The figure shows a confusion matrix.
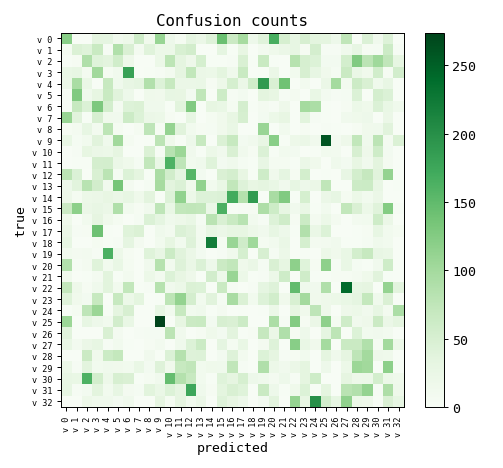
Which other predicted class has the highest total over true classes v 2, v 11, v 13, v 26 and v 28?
v 10
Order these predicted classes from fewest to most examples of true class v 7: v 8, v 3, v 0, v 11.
v 11, v 8, v 3, v 0
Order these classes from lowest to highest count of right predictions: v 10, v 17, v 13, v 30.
v 17, v 30, v 10, v 13
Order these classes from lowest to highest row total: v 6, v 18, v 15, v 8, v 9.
v 8, v 18, v 6, v 9, v 15
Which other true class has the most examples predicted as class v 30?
v 2
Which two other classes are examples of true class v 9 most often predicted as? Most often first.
v 25, v 20
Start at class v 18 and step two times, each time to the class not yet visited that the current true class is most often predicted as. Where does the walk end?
v 16
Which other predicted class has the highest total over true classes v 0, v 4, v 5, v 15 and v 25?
v 9
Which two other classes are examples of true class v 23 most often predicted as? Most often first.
v 11, v 16
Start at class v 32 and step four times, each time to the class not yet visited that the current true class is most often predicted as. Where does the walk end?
v 12
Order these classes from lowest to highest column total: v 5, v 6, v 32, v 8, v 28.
v 32, v 8, v 6, v 5, v 28
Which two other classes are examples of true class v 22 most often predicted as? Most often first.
v 27, v 31
